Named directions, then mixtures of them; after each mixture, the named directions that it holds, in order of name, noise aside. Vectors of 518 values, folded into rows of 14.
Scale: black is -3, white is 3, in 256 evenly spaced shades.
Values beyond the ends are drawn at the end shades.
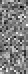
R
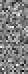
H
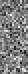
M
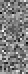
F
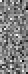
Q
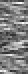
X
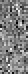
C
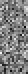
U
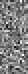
H, M, Q.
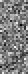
C, F, Q.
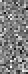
M, Q.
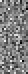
Q.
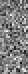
M.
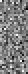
Q.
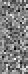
F, M.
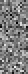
C, H, M.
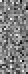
Q.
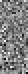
F, Q.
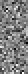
F, H.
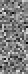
F, M.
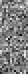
R, U.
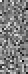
Q.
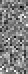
R.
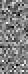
H.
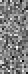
Q.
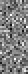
M, U.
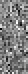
C.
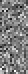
H, R.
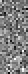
C, M, Q.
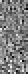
C, Q.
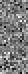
F, Q, R.
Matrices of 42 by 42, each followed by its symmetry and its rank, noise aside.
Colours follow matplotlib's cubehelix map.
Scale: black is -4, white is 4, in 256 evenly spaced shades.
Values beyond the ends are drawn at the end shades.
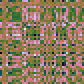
symmetric, rank two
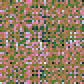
antisymmetric, rank four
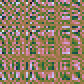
antisymmetric, rank two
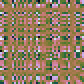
antisymmetric, rank two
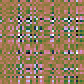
no symmetry, rank two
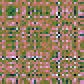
symmetric, rank two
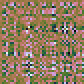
antisymmetric, rank four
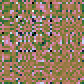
symmetric, rank three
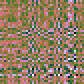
antisymmetric, rank two
